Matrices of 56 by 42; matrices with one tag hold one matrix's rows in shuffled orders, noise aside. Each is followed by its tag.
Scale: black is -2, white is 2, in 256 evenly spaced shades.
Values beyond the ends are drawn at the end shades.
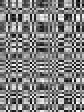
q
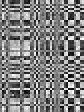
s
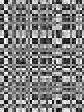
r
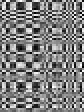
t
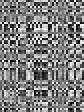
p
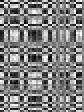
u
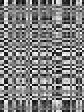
r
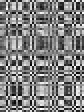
q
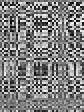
p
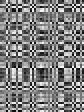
q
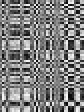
s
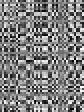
p
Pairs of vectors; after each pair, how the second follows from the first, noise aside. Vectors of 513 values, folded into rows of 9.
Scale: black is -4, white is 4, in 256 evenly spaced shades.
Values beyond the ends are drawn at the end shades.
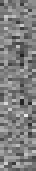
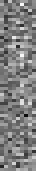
negated.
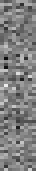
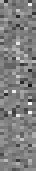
reversed, negated, partly zeroed.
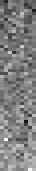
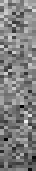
negated.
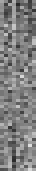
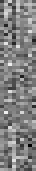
negated.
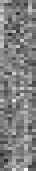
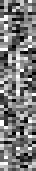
wrapped around, scaled up.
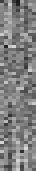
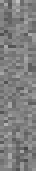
negated, shrunk.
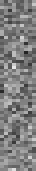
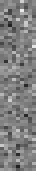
wrapped around, negated, partly zeroed.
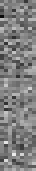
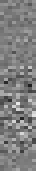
reversed, negated, partly zeroed.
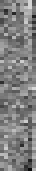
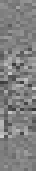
reversed, negated, partly zeroed.
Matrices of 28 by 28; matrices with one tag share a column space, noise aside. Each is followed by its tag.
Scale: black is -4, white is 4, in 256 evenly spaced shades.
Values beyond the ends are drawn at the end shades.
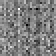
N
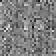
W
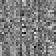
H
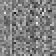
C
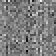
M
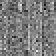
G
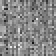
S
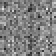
C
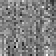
S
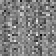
M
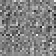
M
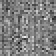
G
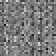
M
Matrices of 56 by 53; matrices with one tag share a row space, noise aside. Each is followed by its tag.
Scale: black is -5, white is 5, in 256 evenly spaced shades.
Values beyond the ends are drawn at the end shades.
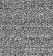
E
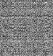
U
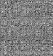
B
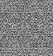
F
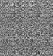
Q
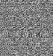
Q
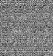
U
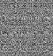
U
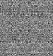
F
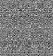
F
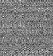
E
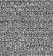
E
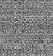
E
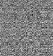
Q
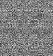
F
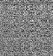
Q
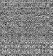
B
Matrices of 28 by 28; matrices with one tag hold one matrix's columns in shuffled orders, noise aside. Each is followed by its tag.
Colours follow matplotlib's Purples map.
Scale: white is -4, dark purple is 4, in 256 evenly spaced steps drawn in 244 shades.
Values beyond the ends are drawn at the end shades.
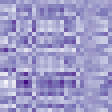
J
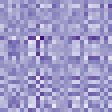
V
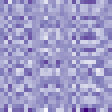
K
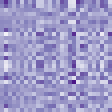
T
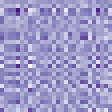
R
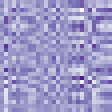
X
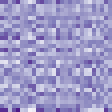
K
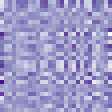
T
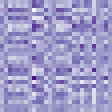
X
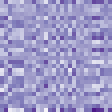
K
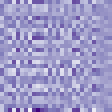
K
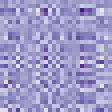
R
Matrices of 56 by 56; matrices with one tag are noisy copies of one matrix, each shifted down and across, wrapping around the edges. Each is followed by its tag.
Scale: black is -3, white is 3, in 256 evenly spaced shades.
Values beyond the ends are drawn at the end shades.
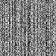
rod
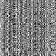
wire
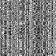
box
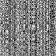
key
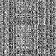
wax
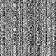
box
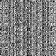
wax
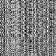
wire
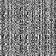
rod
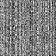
rod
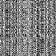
wire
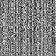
rod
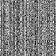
rod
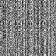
rod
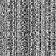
box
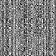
rod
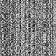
box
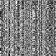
box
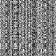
key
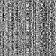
box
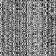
wire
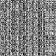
wax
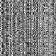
wire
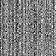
rod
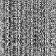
wire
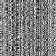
wire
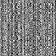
rod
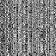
box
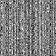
rod
